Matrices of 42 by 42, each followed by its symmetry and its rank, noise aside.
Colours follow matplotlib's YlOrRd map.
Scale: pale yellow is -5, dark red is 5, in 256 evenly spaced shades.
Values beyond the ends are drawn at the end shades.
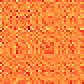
no symmetry, rank four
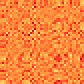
symmetric, rank four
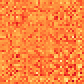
symmetric, rank six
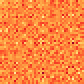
symmetric, rank six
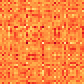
symmetric, rank four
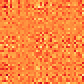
no symmetry, rank four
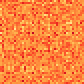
no symmetry, rank five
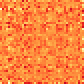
no symmetry, rank four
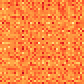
antisymmetric, rank four
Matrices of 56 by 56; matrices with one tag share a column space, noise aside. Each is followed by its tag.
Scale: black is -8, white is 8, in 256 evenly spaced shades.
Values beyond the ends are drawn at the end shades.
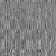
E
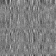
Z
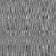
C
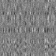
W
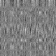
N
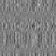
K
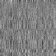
E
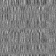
Z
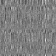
Z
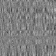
C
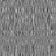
C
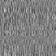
C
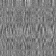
N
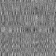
W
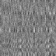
W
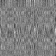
N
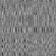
W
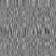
N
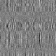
K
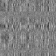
K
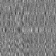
W
